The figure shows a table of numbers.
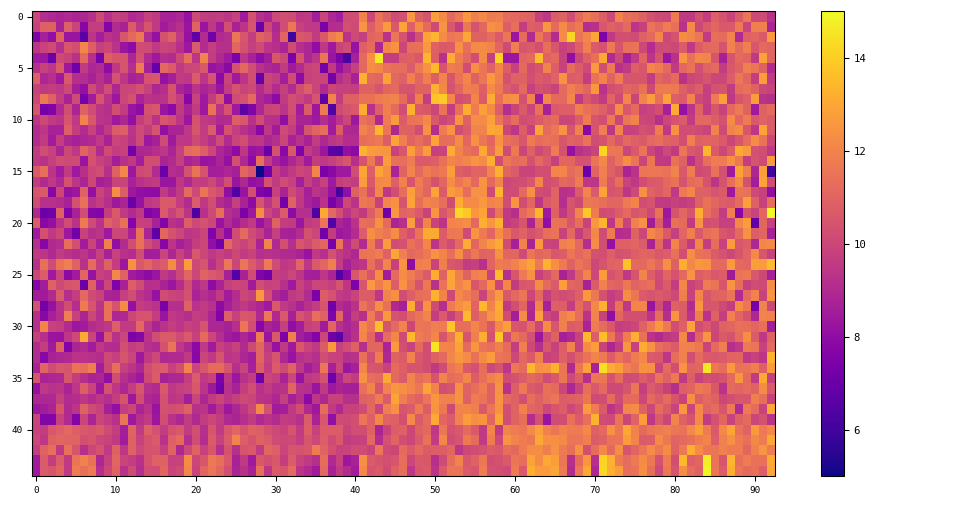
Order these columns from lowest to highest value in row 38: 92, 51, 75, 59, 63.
59, 63, 51, 75, 92
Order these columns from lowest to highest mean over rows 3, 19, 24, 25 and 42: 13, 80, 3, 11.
11, 13, 3, 80
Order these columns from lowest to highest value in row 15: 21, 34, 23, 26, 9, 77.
23, 9, 34, 21, 26, 77
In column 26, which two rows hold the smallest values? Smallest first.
9, 19
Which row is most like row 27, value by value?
38
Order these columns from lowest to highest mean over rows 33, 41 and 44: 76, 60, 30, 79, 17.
17, 30, 79, 60, 76
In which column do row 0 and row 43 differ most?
84
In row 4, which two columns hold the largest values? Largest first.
43, 58
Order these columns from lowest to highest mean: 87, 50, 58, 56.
87, 50, 56, 58
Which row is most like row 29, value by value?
22
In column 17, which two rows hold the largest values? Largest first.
24, 32
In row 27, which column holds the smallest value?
35
